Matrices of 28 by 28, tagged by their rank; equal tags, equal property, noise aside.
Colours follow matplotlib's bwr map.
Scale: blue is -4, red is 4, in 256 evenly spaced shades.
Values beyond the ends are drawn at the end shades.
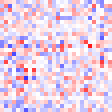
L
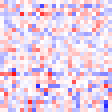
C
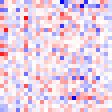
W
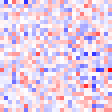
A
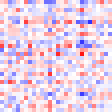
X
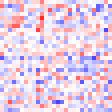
W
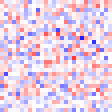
A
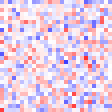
L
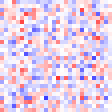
C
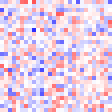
L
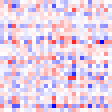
X
